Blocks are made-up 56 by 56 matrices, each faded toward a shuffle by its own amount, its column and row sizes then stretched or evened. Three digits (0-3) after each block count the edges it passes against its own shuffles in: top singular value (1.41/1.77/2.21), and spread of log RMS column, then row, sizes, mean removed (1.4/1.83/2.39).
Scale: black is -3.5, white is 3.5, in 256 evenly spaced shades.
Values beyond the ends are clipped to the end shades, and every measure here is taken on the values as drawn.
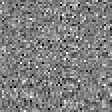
2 1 0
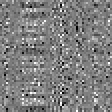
3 3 0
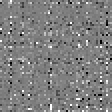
1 3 3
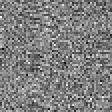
2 0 0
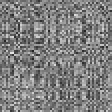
3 2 1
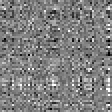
3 3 2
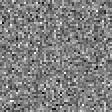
0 0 0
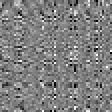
3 3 2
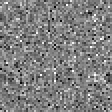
1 1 0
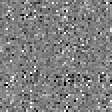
1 2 2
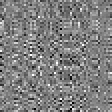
3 3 1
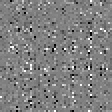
1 3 2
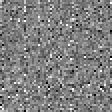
1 2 1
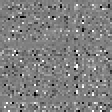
0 2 3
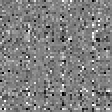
2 3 2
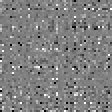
2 2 3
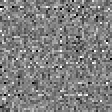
0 1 2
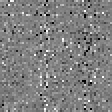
1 2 2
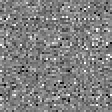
2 0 2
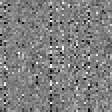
2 3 1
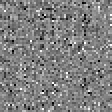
1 1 1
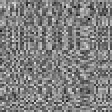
3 0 1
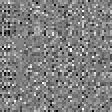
3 2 1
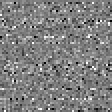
0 0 3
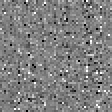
0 2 0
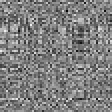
3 0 3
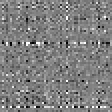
3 2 3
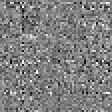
1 2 3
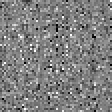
0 2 1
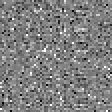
2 1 0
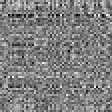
3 0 3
